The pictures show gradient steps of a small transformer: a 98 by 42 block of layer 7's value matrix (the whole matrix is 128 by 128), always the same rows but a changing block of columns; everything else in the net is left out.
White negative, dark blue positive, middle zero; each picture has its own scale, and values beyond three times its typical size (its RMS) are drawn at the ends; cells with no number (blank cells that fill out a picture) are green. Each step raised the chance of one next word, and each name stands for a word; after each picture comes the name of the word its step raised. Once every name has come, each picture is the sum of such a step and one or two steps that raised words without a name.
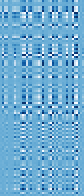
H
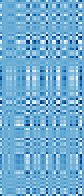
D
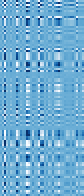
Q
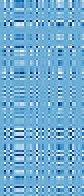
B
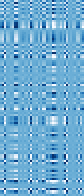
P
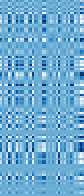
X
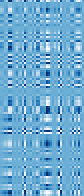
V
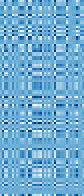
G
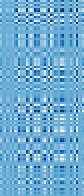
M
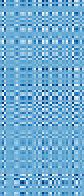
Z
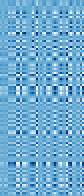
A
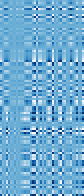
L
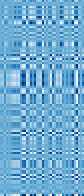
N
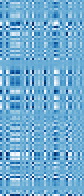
N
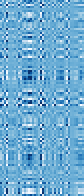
D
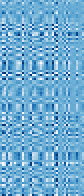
A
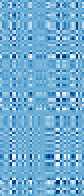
P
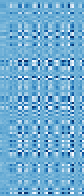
A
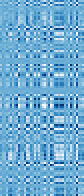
X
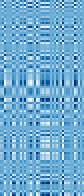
N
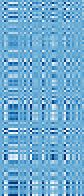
L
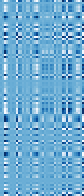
H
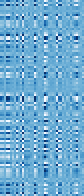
G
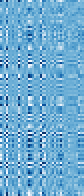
V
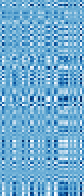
N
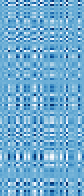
Q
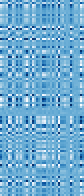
X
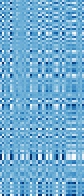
L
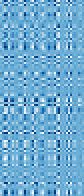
V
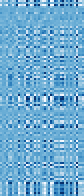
Z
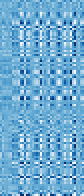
N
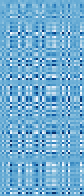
A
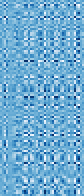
Q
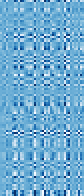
V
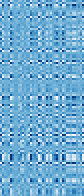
Q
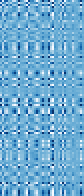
V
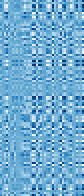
H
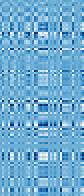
D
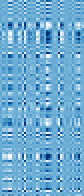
P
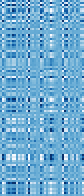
M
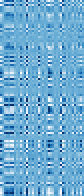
V
